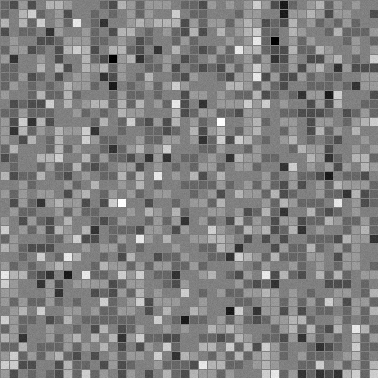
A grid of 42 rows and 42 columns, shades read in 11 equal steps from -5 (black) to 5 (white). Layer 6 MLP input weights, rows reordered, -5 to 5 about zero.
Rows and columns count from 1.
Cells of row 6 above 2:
2
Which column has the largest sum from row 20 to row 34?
1
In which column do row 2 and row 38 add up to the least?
32
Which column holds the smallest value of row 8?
38
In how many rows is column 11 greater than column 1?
11
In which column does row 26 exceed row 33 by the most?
7
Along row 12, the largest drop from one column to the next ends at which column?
21
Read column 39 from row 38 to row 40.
0 0 1
